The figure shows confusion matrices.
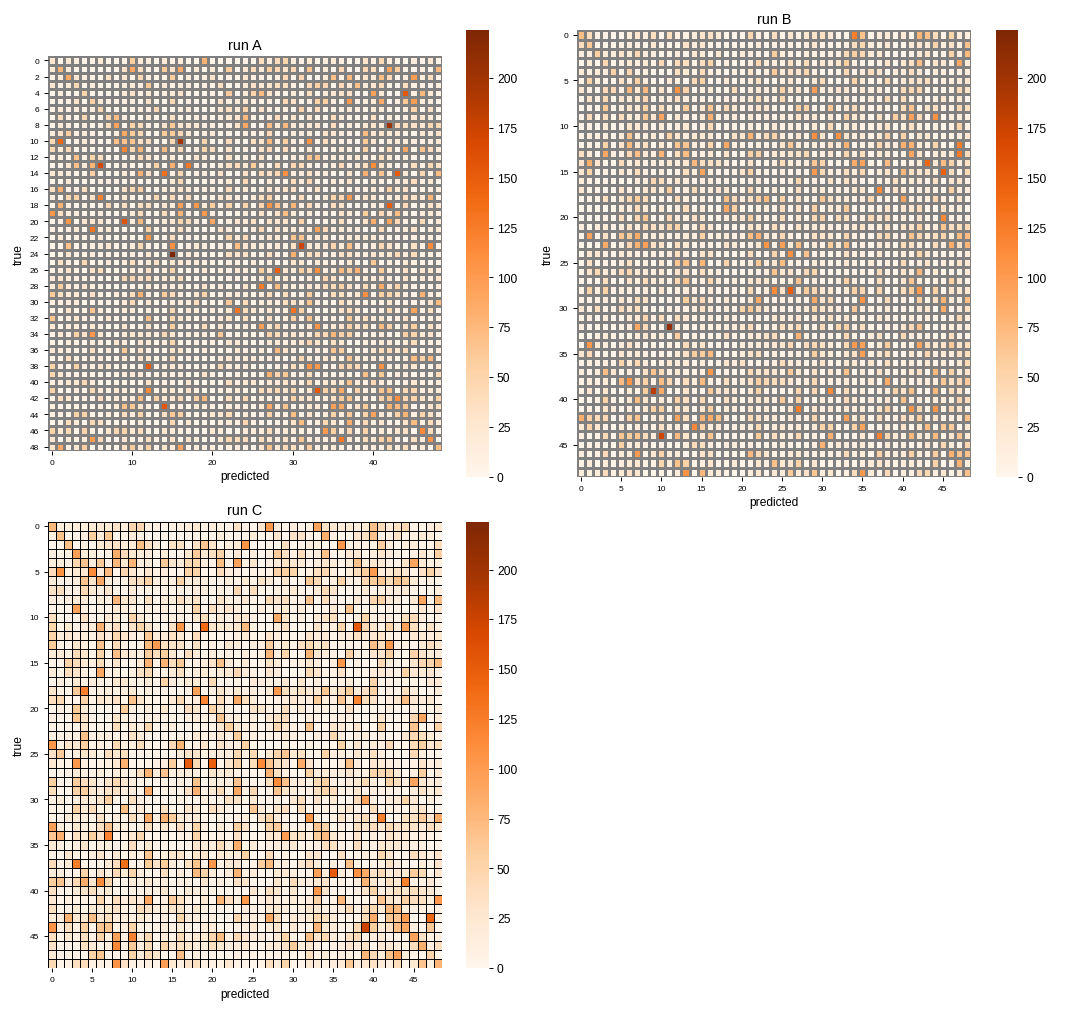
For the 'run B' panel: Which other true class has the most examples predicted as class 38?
14
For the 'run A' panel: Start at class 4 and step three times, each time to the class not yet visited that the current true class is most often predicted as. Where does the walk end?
37
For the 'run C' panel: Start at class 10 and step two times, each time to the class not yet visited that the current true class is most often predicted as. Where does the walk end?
45
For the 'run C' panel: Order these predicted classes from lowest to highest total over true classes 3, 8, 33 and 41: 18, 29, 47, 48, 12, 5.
5, 47, 29, 18, 12, 48
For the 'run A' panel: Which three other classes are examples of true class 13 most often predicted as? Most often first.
6, 17, 40
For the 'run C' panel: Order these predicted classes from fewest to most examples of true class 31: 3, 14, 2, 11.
2, 11, 14, 3
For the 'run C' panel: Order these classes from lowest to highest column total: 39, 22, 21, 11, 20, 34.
22, 11, 20, 21, 34, 39
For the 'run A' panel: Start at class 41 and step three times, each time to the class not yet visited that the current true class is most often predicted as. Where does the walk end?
28
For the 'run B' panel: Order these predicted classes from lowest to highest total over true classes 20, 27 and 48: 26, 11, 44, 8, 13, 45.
44, 11, 26, 8, 45, 13
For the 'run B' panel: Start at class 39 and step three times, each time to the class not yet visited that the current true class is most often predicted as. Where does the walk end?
10
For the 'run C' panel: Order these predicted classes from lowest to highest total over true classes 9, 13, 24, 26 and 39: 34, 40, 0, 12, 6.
34, 12, 40, 6, 0
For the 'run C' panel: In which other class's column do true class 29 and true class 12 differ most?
23
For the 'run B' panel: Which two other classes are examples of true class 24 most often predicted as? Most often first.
26, 28
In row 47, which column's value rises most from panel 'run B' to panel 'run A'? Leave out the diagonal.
36
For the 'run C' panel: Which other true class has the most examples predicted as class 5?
43
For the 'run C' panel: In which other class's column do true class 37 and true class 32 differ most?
9
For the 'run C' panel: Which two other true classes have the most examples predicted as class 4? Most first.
18, 39
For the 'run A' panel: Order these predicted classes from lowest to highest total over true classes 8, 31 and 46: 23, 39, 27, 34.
39, 34, 27, 23
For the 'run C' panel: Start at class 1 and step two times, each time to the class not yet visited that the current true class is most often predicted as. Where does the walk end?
7
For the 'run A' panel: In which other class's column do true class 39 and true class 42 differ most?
43
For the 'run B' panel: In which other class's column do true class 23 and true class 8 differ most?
25
